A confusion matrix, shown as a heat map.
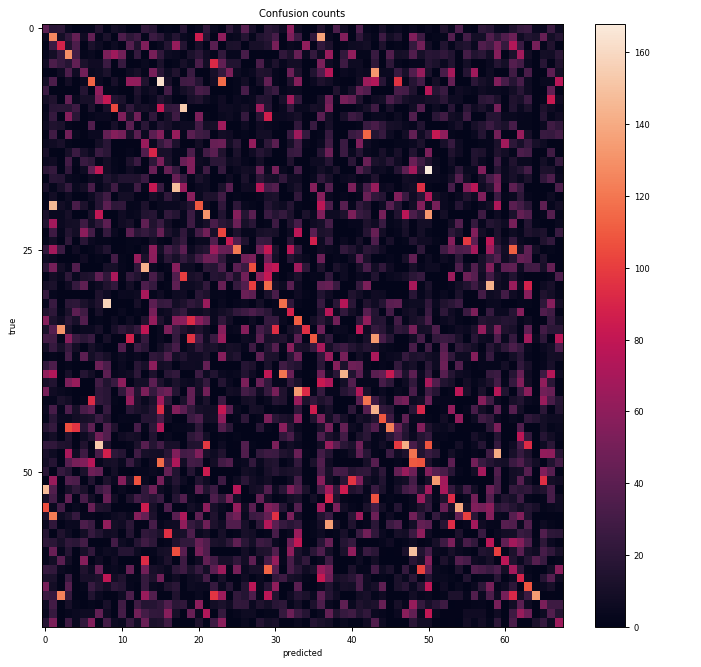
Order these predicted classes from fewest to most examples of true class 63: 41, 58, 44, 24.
24, 41, 44, 58
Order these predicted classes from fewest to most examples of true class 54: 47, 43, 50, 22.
47, 22, 50, 43
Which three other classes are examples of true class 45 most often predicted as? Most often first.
3, 4, 15
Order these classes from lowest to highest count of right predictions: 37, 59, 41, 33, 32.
37, 41, 32, 59, 33
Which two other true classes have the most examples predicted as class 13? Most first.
27, 60
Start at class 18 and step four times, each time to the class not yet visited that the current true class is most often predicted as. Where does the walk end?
8
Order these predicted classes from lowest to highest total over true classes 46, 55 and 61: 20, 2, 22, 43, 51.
2, 51, 22, 43, 20
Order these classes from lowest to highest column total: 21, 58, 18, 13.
18, 58, 21, 13
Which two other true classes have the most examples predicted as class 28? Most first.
18, 9
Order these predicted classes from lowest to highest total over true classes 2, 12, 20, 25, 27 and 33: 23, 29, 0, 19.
0, 23, 19, 29
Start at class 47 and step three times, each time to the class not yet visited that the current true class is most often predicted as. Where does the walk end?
21
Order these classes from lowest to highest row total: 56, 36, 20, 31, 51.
36, 31, 20, 51, 56
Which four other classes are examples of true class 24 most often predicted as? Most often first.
55, 35, 58, 53
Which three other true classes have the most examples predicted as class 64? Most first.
2, 60, 27
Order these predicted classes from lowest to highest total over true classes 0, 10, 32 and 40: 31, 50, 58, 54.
31, 54, 58, 50
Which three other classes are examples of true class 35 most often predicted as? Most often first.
43, 19, 11
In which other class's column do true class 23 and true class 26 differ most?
33
